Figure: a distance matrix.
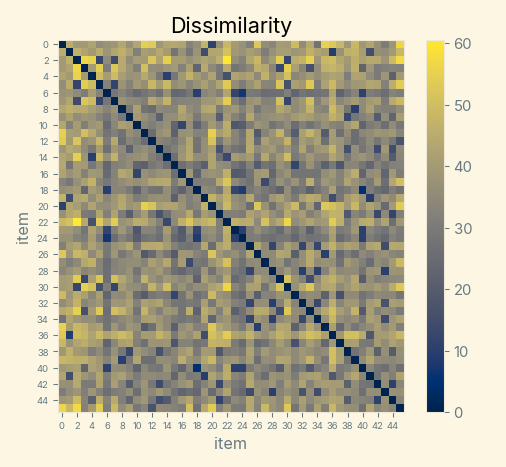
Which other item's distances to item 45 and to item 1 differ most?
36
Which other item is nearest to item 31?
15
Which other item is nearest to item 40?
18
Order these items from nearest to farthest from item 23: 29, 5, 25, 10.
10, 29, 25, 5
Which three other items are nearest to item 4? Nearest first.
14, 22, 44
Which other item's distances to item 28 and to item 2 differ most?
32
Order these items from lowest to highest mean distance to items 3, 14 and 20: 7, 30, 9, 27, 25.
25, 9, 27, 7, 30
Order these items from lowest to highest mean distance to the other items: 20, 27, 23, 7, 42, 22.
23, 42, 27, 7, 20, 22
